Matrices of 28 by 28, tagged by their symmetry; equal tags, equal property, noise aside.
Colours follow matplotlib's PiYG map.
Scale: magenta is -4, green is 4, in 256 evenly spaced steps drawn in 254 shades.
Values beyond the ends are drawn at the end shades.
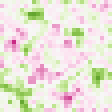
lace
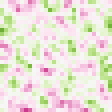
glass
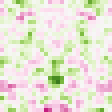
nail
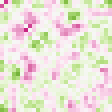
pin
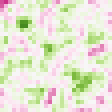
pin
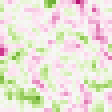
glass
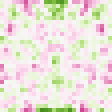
nail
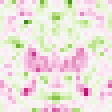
nail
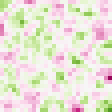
pin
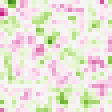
glass
